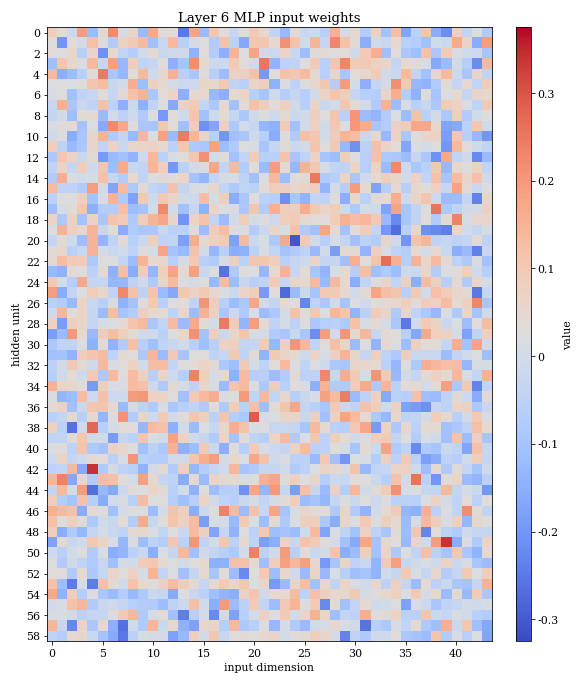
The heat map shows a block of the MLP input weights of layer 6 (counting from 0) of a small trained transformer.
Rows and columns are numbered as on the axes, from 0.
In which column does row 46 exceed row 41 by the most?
37
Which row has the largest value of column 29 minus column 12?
3
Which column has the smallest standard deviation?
41
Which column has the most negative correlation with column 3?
4
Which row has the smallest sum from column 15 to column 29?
21
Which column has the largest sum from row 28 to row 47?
20
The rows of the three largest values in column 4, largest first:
42, 38, 15
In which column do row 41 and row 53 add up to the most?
8
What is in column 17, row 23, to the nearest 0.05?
-0.25
